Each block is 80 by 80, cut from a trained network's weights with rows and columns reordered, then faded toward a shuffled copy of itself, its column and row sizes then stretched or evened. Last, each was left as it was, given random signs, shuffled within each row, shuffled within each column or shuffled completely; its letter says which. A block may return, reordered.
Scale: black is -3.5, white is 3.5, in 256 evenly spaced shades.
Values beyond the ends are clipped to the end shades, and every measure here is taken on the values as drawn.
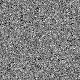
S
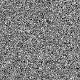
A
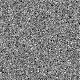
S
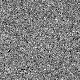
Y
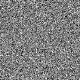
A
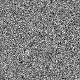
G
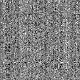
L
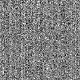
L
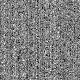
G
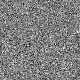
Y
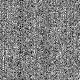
G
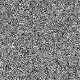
A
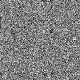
A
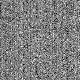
G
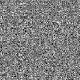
L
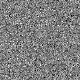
A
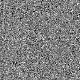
A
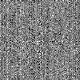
L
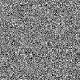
L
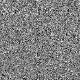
A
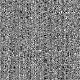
L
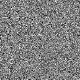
A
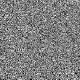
A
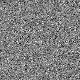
Y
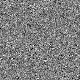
Y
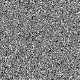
A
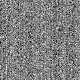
G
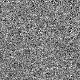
A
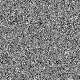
Y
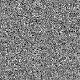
L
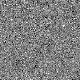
L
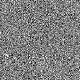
L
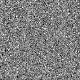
G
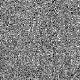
L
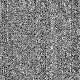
G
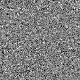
Y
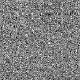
L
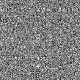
L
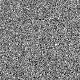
Y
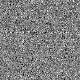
A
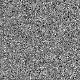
G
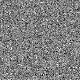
A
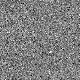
G
